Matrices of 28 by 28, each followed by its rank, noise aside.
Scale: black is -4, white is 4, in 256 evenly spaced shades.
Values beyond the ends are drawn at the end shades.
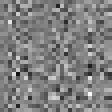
four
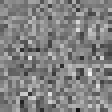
eight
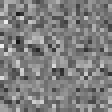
six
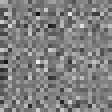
four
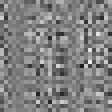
three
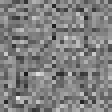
six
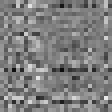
four
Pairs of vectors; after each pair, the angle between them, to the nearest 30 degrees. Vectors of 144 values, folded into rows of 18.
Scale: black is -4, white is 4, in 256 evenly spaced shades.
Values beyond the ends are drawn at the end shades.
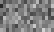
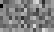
60 degrees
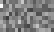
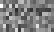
30 degrees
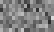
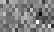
90 degrees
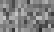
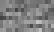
120 degrees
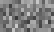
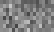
150 degrees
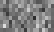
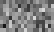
150 degrees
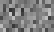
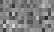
120 degrees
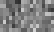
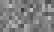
120 degrees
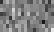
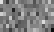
150 degrees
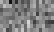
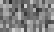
60 degrees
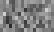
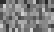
90 degrees
